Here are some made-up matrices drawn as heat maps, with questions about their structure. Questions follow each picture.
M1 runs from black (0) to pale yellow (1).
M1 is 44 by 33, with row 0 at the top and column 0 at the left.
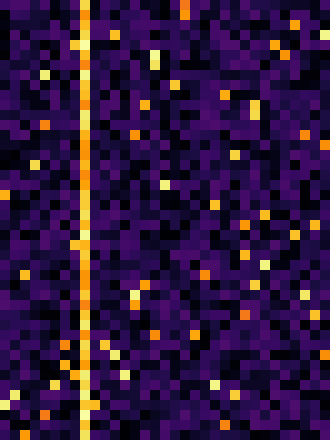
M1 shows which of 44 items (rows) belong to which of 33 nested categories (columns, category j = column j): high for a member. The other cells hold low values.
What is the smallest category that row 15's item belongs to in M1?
23
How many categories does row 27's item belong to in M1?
3
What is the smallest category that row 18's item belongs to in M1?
16
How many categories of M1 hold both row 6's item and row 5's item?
2
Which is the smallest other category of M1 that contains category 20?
2
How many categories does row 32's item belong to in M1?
1
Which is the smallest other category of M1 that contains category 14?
25
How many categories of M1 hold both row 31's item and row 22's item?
3
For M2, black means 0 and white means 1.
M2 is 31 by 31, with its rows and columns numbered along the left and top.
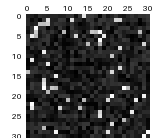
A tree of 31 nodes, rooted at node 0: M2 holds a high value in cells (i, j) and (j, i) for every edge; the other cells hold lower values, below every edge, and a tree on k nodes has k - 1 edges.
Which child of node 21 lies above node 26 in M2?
20
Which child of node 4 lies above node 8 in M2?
2
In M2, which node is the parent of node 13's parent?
1
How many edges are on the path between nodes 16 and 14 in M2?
7
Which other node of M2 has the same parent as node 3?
5
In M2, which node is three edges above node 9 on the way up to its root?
7
